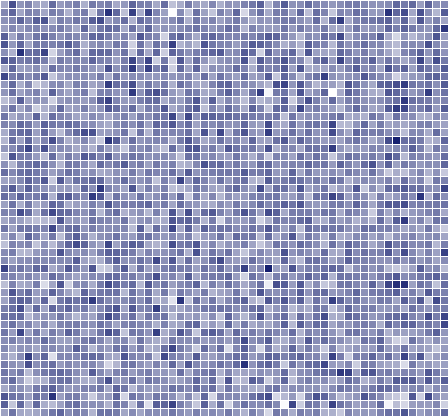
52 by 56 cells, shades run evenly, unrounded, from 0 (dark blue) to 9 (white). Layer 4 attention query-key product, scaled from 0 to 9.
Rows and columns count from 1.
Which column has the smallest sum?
14
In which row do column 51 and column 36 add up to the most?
51
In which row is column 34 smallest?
34
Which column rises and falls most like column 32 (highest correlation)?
20
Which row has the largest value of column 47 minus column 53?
25
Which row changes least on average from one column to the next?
49
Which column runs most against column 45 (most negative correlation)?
22
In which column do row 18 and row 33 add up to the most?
13
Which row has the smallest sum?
8
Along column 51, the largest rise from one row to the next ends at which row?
46
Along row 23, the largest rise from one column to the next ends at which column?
7
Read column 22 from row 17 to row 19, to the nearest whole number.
4 6 3
